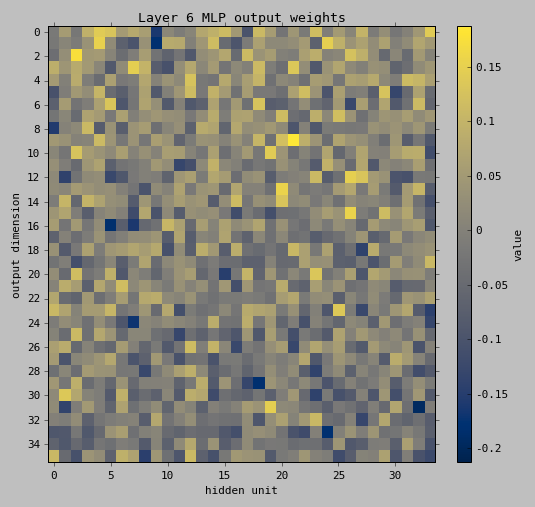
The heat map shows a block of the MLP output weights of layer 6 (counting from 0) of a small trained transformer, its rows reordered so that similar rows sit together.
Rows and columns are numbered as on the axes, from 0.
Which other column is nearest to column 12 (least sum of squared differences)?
29
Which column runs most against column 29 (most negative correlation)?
30
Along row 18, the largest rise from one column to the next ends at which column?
28
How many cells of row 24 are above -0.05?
27
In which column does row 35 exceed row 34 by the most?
0
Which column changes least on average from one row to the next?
13
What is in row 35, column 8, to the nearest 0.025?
-0.15
